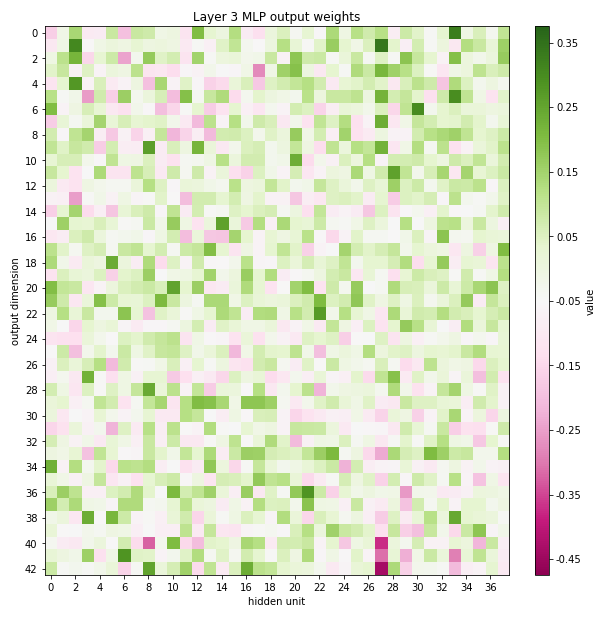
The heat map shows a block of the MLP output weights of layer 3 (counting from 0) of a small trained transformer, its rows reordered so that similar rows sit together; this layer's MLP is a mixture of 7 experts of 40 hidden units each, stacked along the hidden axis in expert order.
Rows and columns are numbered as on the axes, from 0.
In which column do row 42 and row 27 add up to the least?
27
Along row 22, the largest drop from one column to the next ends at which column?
23
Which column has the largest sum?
8
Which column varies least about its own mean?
36
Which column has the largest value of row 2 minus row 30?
20
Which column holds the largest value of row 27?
3
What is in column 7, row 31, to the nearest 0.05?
-0.1
